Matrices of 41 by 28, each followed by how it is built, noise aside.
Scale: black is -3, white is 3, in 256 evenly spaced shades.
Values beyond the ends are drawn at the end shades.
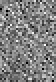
Toeplitz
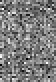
blocks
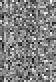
repeating rows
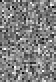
noise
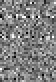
uneven rows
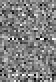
uneven rows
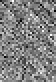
Toeplitz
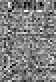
low rank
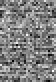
blocks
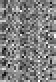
repeating rows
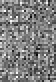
blocks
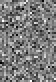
repeating rows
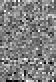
uneven rows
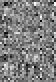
low rank
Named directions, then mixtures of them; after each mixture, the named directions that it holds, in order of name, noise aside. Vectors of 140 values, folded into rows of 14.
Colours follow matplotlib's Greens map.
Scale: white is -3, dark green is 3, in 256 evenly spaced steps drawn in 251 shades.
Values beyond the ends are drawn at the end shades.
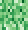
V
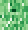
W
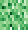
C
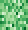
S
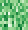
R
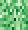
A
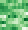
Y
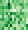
C, S, W.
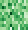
C.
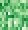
R, Y.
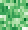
S, Y.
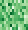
C, V.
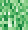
R.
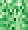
A.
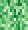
A.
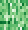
R, S, W.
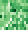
S, W.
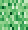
C.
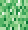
A, C, S.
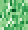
W.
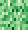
A, W.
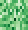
A.
